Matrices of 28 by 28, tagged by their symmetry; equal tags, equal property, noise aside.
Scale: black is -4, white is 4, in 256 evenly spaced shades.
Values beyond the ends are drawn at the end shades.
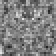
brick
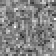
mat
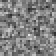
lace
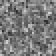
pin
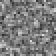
pin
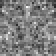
brick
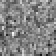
mat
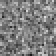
lace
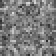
brick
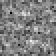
pin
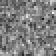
mat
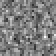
pin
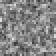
pin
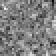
mat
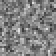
mat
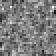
pin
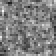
lace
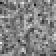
mat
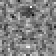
brick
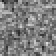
lace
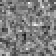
lace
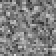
lace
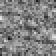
pin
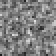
lace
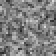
lace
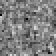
lace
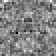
brick
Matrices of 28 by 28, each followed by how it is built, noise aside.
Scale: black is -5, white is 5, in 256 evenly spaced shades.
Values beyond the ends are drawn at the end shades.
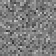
noise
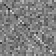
diagonal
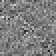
block diagonal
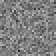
noise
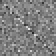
diagonal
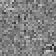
block diagonal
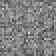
blocks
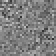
block diagonal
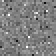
sparse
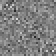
block diagonal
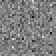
uneven columns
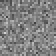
noise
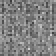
blocks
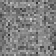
blocks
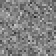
Toeplitz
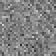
Toeplitz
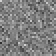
Toeplitz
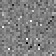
sparse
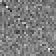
diagonal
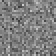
blocks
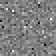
sparse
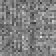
blocks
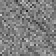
Toeplitz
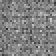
blocks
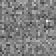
blocks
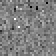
sparse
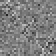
block diagonal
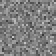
noise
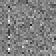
uneven columns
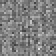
blocks
